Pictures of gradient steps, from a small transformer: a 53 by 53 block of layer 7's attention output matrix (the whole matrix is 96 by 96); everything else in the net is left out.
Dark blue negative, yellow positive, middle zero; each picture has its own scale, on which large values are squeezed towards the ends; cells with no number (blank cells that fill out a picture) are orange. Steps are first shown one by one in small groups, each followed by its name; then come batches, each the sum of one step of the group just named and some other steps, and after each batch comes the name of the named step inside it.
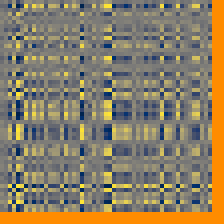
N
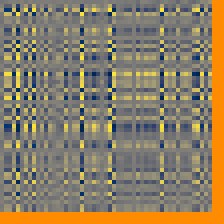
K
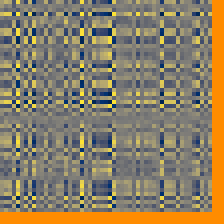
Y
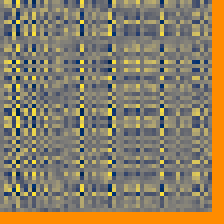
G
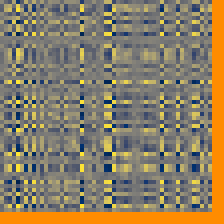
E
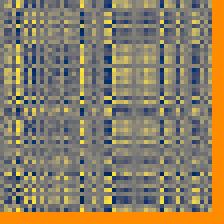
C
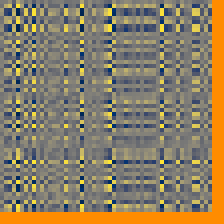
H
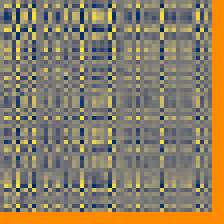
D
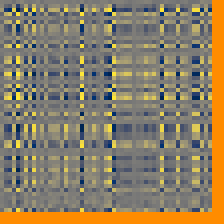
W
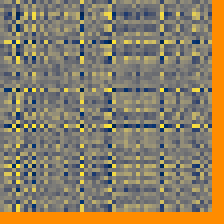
H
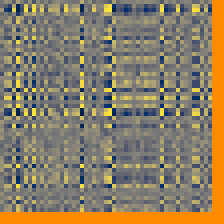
W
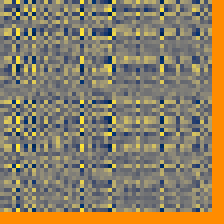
Y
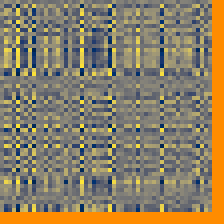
Y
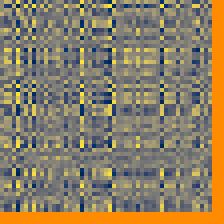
Y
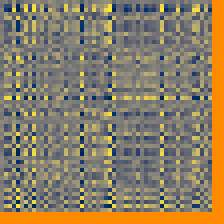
K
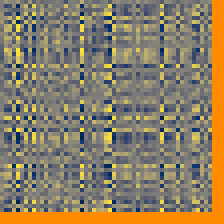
E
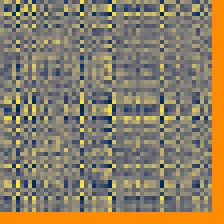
Y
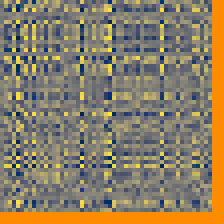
N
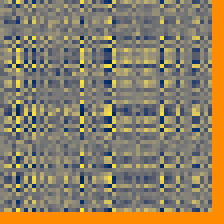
C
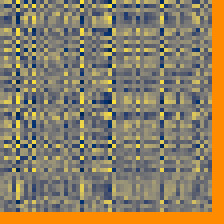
Y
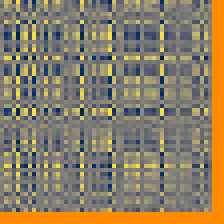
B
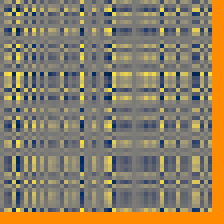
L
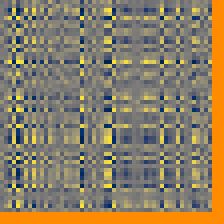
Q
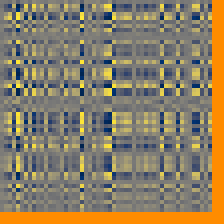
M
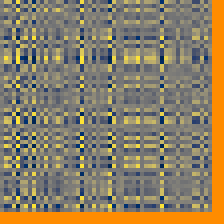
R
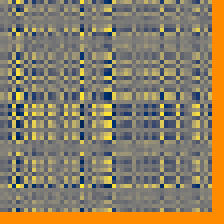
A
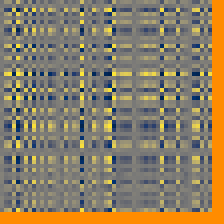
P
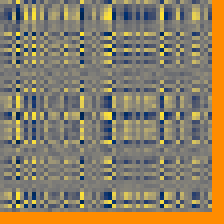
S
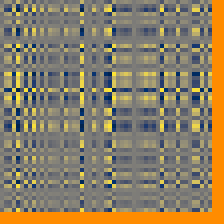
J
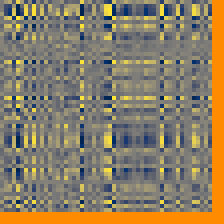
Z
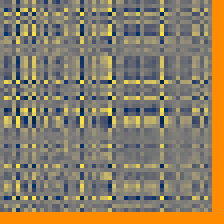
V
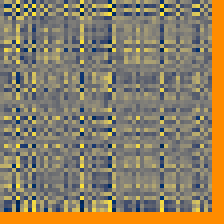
R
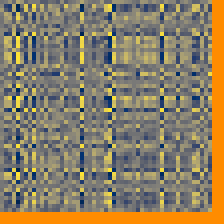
L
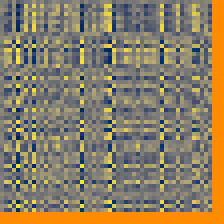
S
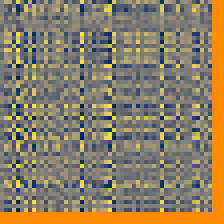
A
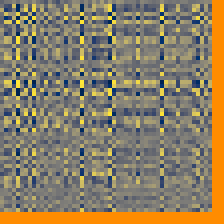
V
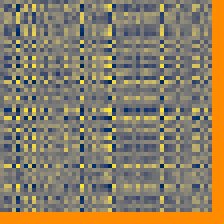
V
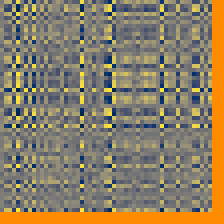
J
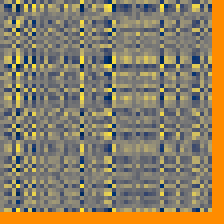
L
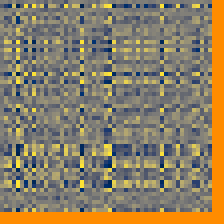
V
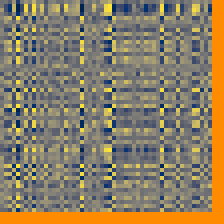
J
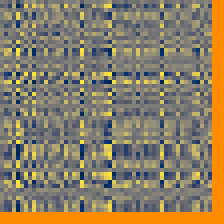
V
